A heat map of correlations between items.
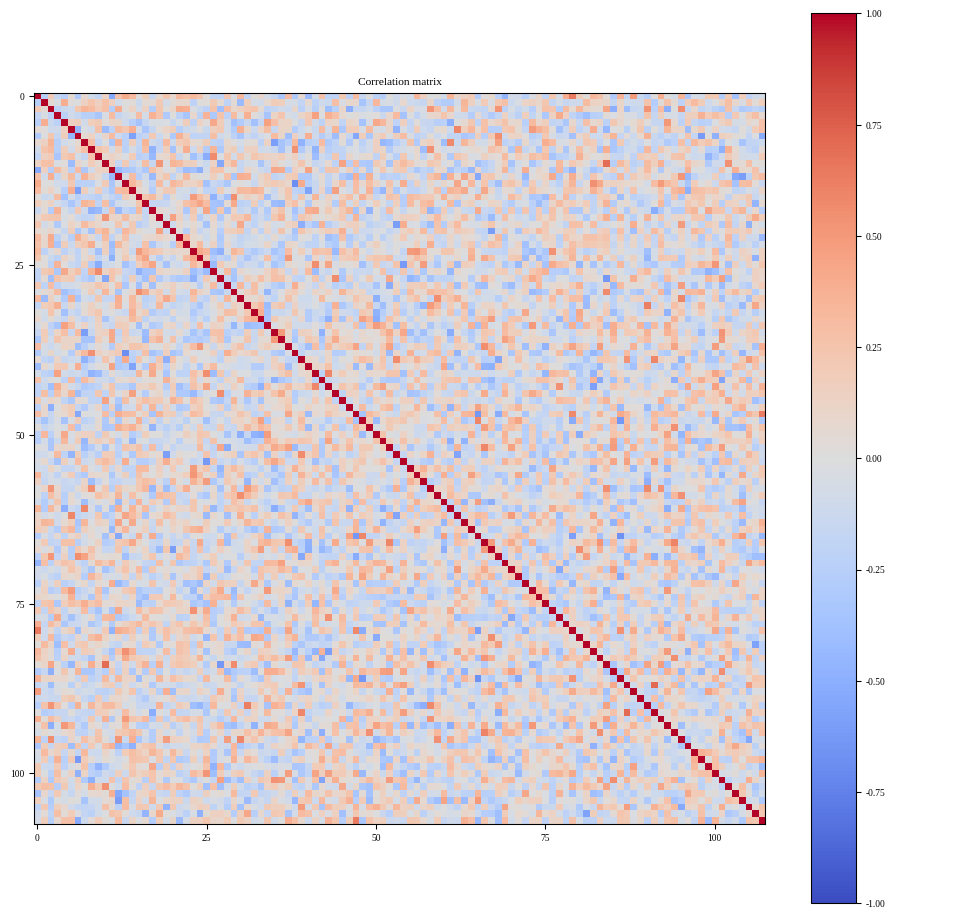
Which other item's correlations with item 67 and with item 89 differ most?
20
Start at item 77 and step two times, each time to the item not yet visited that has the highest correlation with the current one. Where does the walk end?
41
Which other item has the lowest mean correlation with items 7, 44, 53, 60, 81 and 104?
12
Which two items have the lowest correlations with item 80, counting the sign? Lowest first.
50, 25
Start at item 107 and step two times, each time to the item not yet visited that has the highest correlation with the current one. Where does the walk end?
79
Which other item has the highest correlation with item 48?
65
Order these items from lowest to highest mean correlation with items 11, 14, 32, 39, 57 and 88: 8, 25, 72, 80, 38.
8, 38, 25, 80, 72
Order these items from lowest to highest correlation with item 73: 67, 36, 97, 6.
6, 67, 97, 36
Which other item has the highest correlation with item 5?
62
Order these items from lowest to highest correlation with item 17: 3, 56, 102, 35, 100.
102, 56, 35, 100, 3
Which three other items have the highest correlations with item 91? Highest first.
87, 39, 54
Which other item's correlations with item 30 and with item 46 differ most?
95
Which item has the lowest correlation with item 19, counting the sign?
53
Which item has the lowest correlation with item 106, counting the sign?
81
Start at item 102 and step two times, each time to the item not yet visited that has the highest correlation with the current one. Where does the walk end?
84
